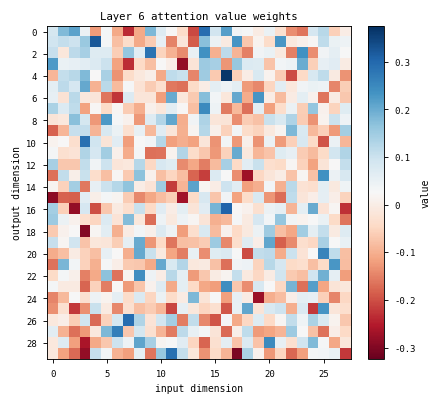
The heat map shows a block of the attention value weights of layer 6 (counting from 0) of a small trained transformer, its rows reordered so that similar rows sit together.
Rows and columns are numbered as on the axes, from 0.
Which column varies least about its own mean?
26
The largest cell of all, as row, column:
4, 16
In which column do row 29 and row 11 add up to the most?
11
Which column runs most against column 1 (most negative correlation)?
13
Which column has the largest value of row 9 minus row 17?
27
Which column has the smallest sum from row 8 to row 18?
12
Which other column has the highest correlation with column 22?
6
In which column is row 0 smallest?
7
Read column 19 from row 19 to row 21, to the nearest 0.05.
0 0.1 -0.05
